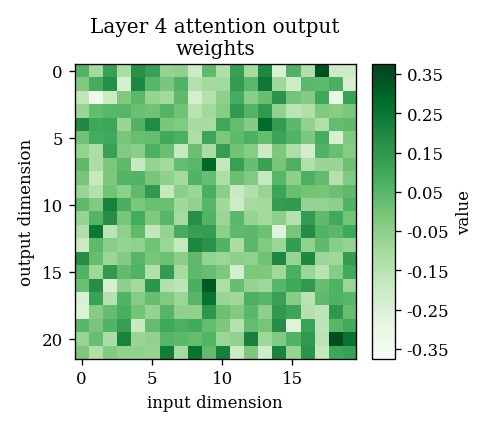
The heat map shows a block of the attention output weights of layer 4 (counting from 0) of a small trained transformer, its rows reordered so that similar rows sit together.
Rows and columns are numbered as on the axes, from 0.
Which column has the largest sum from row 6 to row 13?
9
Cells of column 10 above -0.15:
21
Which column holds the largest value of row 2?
14
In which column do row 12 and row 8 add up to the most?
16
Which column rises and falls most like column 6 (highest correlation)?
10
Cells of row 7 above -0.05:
12
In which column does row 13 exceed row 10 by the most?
8
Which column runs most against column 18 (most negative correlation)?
17
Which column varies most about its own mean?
18
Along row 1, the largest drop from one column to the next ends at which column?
3
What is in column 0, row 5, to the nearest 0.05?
0
